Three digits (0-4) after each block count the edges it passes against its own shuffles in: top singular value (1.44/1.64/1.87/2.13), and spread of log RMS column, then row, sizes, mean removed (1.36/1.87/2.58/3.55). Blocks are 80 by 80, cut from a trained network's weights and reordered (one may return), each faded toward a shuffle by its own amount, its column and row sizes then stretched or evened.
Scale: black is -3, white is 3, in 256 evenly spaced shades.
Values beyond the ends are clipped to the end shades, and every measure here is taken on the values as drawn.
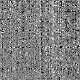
3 2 2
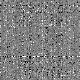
1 2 2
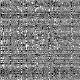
4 3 0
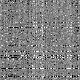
3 1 3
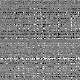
4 2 4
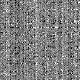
3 2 2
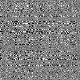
2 2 4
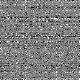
2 1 3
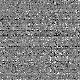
2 1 2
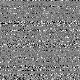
0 0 4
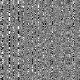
3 4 0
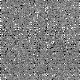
1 2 2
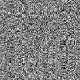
3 2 0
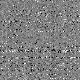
0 0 3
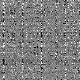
2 3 1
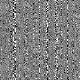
3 4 0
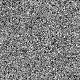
0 0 0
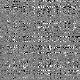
0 3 4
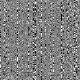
3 4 0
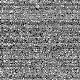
3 1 0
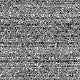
3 1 1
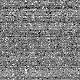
3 1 1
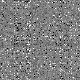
0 2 2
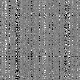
3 4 2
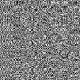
4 1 2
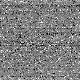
1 0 2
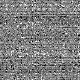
3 2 1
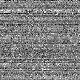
4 0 2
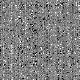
1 2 1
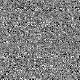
0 0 3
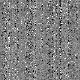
0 3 0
